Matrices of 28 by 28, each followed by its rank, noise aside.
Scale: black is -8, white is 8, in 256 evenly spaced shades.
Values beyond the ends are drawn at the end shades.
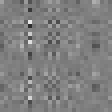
two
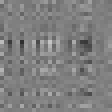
two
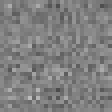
four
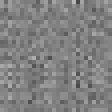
four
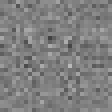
six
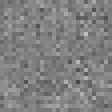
eight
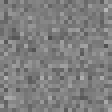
eight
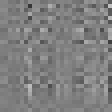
two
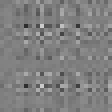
two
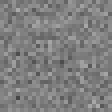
eight
